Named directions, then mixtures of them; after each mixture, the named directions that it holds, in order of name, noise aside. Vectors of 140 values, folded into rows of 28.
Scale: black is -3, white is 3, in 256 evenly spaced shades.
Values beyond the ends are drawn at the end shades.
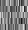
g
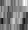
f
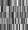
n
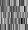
g, n.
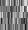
f, g.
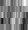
f.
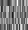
n.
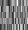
n.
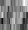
f.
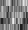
f, n.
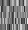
g, n.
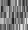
f, n.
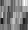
f.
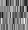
f, g.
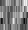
f, g.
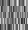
g, n.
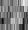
f, g.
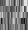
f, g.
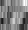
f.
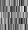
g.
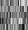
f, g.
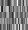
n.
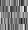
g.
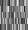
g, n.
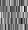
g.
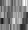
f.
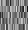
g.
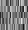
g.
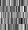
g.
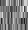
f, g.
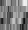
f.
